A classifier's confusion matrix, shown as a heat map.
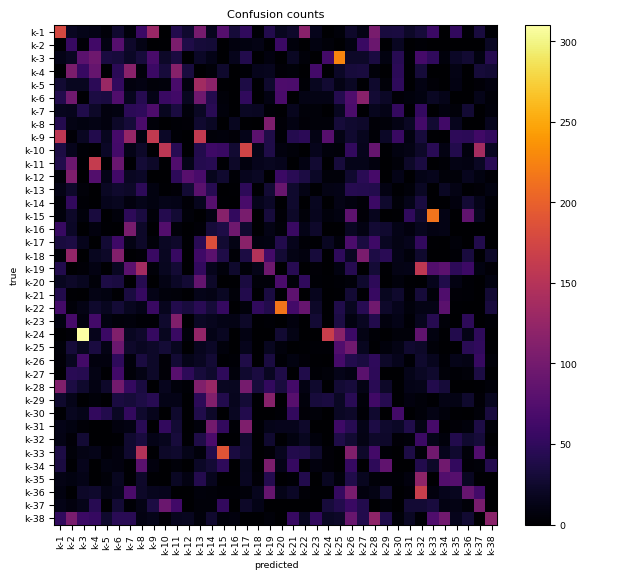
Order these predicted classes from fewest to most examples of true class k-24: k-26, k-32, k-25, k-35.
k-35, k-26, k-32, k-25
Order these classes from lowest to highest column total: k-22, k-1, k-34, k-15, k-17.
k-22, k-34, k-15, k-1, k-17
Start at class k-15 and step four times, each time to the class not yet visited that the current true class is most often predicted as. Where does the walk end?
k-32
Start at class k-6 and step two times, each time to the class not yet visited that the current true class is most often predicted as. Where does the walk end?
k-11
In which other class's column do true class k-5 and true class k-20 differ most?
k-14
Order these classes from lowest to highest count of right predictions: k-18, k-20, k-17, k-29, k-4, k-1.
k-29, k-20, k-4, k-17, k-18, k-1
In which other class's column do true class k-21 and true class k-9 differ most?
k-13
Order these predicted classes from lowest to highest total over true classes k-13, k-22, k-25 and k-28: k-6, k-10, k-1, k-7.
k-10, k-7, k-1, k-6
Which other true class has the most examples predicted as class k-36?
k-15
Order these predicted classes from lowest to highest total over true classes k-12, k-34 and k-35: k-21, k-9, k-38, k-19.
k-9, k-38, k-21, k-19
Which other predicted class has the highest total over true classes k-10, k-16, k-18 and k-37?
k-17
